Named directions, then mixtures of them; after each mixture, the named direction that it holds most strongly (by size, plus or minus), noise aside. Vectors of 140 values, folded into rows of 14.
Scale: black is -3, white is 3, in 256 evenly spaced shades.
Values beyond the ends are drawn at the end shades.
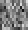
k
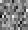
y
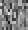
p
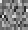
y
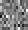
y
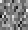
y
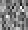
k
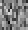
p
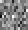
y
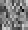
k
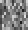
k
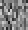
p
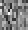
p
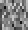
k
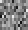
y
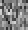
p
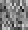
k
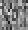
p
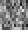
k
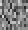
p
